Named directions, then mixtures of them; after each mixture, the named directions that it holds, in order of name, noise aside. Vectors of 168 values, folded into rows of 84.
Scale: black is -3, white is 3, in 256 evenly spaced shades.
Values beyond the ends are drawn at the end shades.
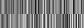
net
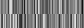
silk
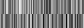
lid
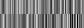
lid, net.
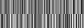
net, silk.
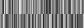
lid.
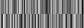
lid, silk.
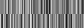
lid, net, silk.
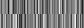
silk.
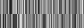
silk.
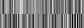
lid, net, silk.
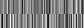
lid, net, silk.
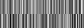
net, silk.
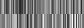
lid, net, silk.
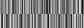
lid, net, silk.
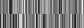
silk.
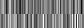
lid, net, silk.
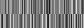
lid, net, silk.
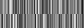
silk.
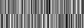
lid, net, silk.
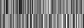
lid.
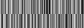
lid, net, silk.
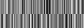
lid, net, silk.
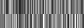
lid, silk.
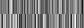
silk.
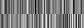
net.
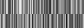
lid.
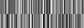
lid, net.
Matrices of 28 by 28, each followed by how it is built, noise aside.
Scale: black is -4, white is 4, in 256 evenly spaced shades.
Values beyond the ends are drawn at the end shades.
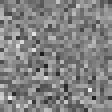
lower triangular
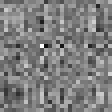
low rank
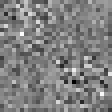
block diagonal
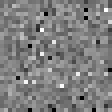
sparse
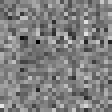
low rank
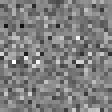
uneven rows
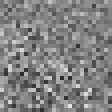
lower triangular
